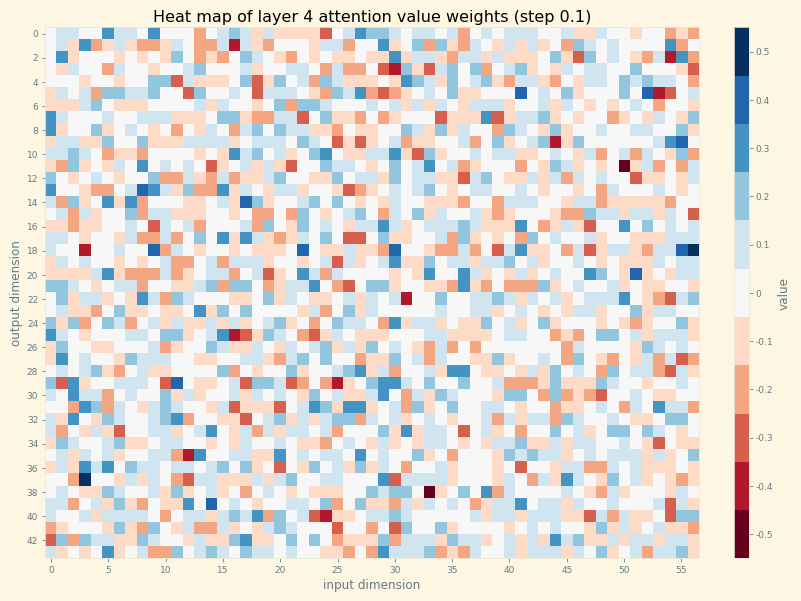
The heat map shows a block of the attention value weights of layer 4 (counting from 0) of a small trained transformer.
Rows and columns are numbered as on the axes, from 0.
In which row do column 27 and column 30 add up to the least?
3
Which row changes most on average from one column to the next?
1
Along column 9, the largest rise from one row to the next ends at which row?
18
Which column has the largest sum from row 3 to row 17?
17
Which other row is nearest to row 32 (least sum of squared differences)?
24
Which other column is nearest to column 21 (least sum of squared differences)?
46
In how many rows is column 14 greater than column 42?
16
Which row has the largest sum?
35
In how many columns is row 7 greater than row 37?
22
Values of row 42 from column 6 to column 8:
-0.1 -0.1 0.2
